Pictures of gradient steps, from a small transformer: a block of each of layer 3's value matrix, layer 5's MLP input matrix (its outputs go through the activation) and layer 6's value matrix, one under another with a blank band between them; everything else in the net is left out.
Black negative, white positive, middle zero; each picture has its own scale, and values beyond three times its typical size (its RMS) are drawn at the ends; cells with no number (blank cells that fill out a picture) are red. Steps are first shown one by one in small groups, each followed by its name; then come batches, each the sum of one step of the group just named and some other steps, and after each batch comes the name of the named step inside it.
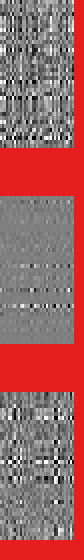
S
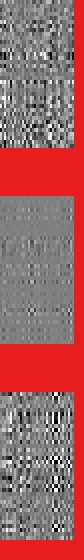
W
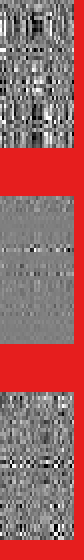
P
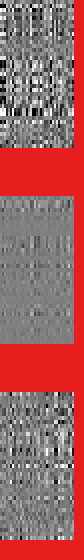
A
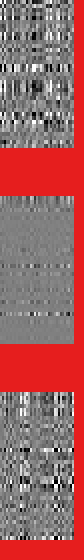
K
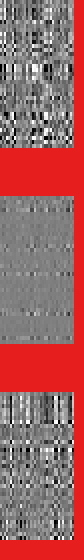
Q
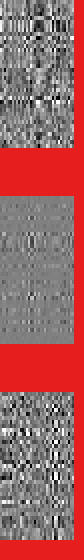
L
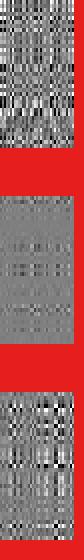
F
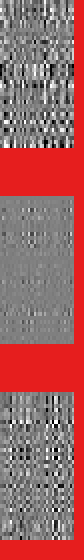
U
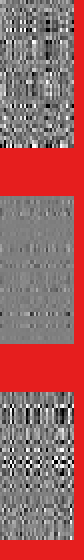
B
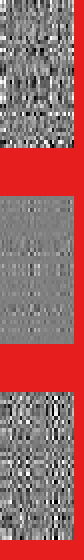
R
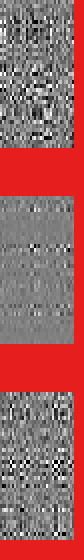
P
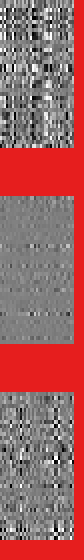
Q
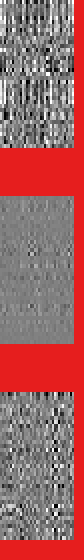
U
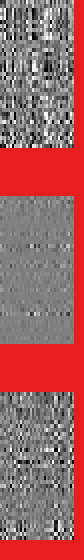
Q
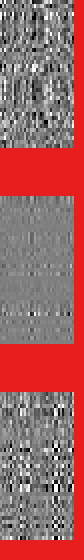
K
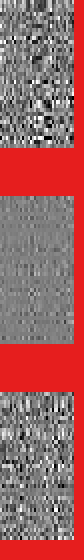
L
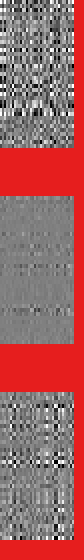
F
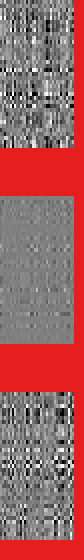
B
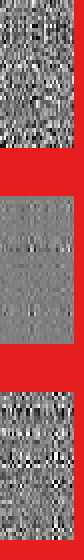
L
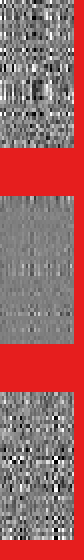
K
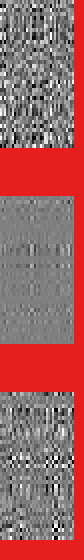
A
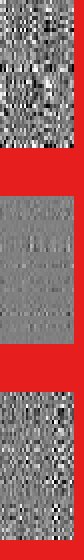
B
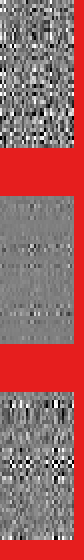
B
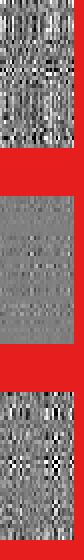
S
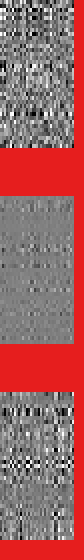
A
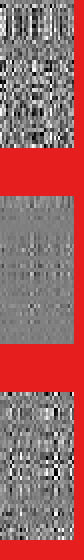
A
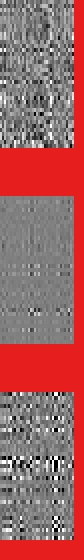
W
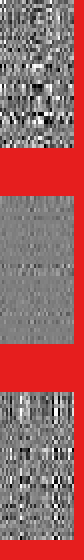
K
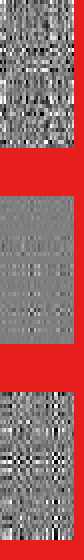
R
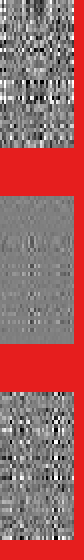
L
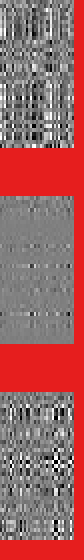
B
